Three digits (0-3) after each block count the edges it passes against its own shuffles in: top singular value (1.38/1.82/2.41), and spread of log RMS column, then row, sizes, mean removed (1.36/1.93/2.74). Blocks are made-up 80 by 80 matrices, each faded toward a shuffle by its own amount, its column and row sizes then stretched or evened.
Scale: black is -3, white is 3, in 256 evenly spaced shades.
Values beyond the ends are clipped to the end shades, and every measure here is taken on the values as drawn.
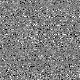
0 0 3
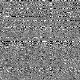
2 1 3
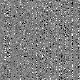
0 3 0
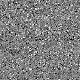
1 0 1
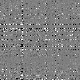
2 2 3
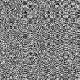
3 1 0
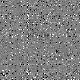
2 2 2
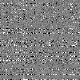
0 2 3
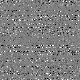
0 1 3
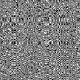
3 2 1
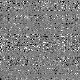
1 1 3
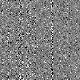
2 3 0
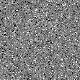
0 1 0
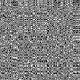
3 1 2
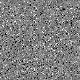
1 1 1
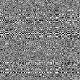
3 1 3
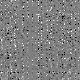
1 3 2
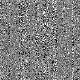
0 3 0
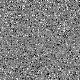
0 0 2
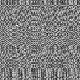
3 1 0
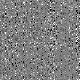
1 3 0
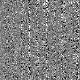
0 3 0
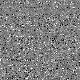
0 0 2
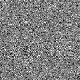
2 0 1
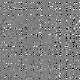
2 3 3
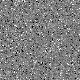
0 1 1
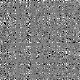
0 3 3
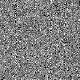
1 2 0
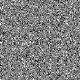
1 2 1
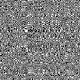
2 0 2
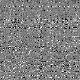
2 1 3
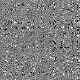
1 3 2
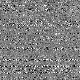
0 0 3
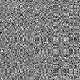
3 1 0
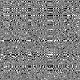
3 1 3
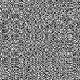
3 0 0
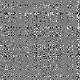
2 3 3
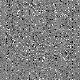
1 2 2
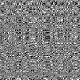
3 0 3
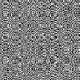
3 2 0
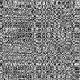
3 1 2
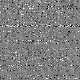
1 0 3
